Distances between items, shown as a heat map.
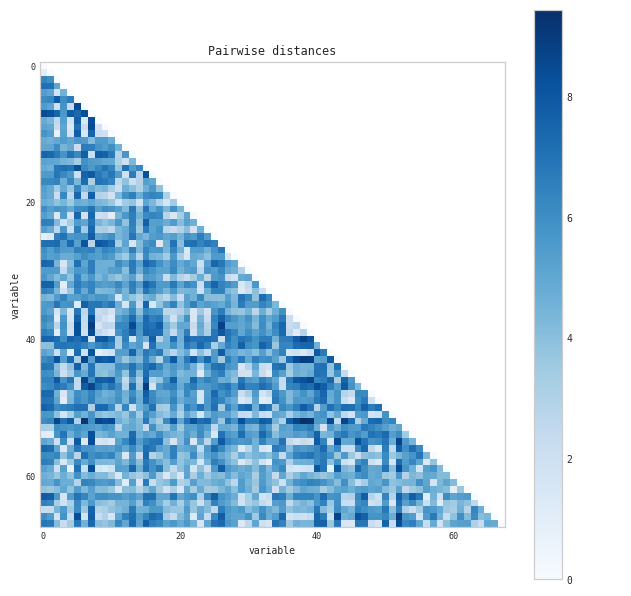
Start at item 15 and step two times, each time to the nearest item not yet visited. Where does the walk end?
53
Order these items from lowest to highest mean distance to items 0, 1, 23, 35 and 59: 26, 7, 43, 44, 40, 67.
67, 44, 43, 26, 40, 7
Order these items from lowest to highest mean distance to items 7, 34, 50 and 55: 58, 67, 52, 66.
66, 58, 52, 67
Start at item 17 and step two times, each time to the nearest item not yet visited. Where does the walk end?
13
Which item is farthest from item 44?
52
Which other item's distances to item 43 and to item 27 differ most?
21
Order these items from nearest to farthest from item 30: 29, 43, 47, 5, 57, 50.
29, 57, 43, 5, 47, 50
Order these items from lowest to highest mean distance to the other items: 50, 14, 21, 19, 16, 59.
14, 59, 19, 21, 16, 50
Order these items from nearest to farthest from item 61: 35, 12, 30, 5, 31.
12, 35, 5, 31, 30
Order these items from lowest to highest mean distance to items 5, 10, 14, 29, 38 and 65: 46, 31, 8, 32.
8, 31, 32, 46
